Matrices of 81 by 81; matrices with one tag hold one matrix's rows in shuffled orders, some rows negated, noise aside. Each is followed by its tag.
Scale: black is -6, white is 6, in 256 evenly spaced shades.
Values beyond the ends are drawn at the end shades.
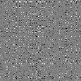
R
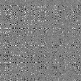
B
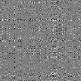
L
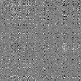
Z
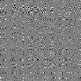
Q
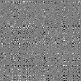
Z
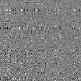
B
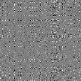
L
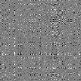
L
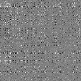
B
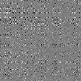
B
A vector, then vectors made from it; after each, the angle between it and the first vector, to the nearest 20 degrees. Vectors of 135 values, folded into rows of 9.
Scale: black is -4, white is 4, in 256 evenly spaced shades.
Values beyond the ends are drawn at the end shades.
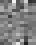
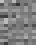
80 degrees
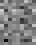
80 degrees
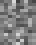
40 degrees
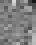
40 degrees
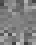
60 degrees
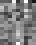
40 degrees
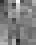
100 degrees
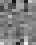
160 degrees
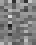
140 degrees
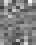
140 degrees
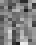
120 degrees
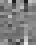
160 degrees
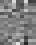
20 degrees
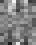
40 degrees
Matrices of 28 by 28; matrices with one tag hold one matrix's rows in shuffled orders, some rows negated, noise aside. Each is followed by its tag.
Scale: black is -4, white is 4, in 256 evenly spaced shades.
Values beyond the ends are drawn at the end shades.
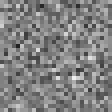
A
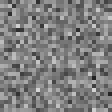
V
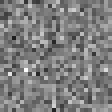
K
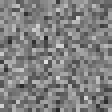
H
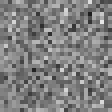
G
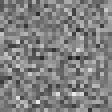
A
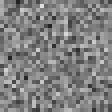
V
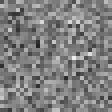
A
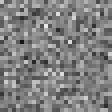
H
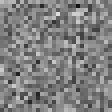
A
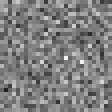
G
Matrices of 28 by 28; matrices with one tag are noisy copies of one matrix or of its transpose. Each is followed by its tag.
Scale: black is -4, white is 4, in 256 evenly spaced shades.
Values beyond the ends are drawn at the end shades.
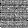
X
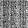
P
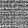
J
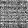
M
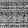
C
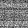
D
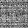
C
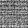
J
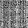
P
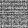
J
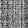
M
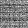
X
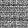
X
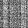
D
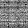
M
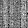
D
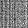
J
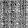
P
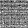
J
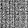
J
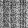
P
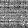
M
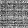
P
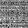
C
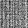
J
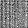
J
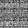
D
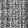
M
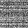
C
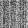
P
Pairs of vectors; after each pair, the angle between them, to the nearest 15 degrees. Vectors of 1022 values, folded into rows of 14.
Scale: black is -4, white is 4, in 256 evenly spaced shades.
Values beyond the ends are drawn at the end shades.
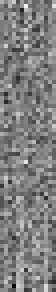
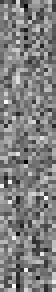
150 degrees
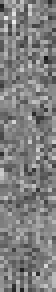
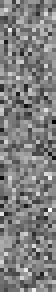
105 degrees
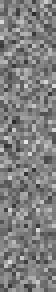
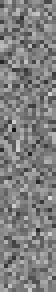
150 degrees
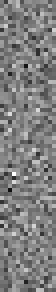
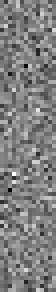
15 degrees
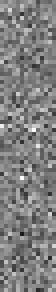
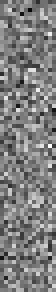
60 degrees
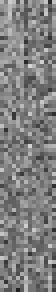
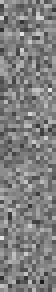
90 degrees
